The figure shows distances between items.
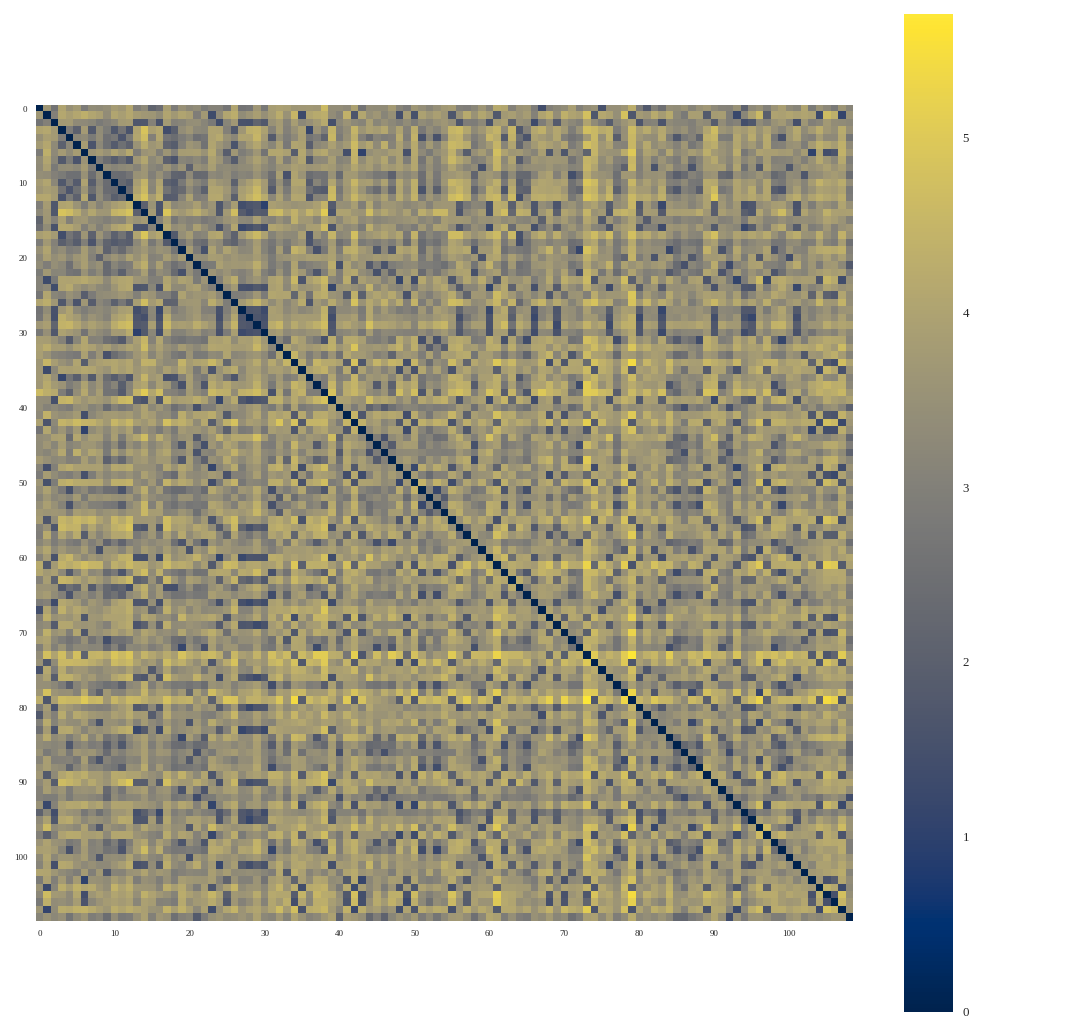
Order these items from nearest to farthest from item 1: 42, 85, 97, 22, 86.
42, 97, 86, 85, 22
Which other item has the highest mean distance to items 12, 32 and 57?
79
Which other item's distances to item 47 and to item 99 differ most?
53
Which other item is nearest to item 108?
92
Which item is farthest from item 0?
38
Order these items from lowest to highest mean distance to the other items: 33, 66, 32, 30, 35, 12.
30, 66, 33, 35, 12, 32
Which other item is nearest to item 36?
3
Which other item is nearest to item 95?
28
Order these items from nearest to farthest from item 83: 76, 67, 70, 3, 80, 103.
80, 76, 67, 103, 70, 3
